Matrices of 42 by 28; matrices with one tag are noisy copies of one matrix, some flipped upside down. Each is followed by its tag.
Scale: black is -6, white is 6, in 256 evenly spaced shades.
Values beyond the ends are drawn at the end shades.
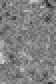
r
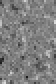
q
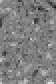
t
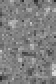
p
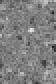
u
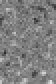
t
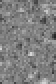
u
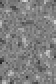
q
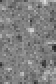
u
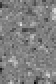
p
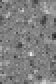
u
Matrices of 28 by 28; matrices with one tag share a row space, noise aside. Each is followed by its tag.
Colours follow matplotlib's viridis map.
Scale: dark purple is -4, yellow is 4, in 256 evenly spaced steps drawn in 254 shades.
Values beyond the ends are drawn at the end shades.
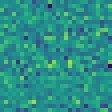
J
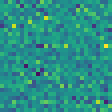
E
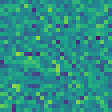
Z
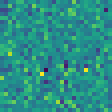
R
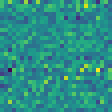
R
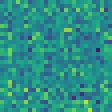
R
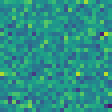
R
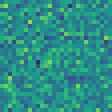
R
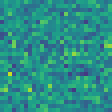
R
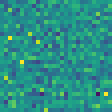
E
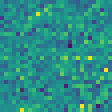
J
